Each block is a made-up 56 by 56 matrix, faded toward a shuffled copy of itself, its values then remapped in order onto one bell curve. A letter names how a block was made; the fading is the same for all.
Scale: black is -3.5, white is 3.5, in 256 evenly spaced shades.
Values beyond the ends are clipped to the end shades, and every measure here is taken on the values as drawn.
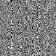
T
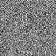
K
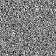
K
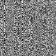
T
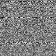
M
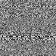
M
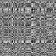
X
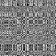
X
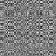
X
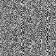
T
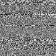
M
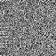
K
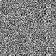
K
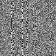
T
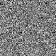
K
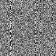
T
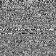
M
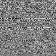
M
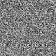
K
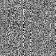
T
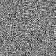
K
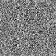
K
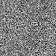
K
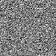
K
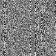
T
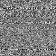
M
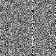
T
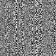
T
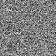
K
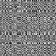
X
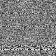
M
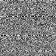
M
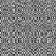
X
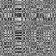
X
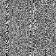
T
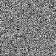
K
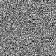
K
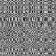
X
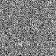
K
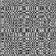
X
